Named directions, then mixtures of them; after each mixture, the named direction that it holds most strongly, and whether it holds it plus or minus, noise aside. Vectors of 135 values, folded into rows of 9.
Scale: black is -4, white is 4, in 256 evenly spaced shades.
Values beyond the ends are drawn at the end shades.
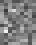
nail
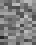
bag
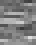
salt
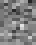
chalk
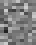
nail, minus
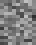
bag, plus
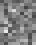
nail, plus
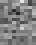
chalk, plus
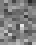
chalk, plus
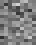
bag, plus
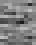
salt, minus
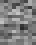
chalk, minus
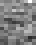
salt, minus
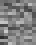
bag, plus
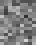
bag, minus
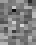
chalk, plus
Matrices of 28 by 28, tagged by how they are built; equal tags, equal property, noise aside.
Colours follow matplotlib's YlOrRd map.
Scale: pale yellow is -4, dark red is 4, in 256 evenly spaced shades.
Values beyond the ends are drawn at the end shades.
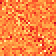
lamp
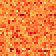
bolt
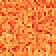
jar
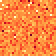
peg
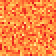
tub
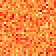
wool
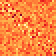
lamp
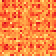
jar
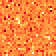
peg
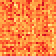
jar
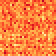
jar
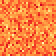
tub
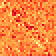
lamp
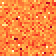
peg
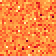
peg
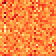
wool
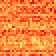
jar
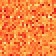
bolt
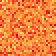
tub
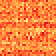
jar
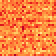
jar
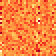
wool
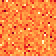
peg
